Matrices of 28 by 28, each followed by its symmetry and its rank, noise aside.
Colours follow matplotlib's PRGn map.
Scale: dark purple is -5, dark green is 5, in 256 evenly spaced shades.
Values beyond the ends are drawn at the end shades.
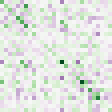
symmetric, rank five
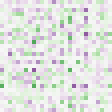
no symmetry, rank five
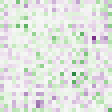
symmetric, rank four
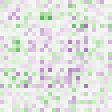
symmetric, rank five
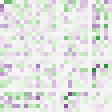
antisymmetric, rank four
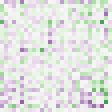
antisymmetric, rank four
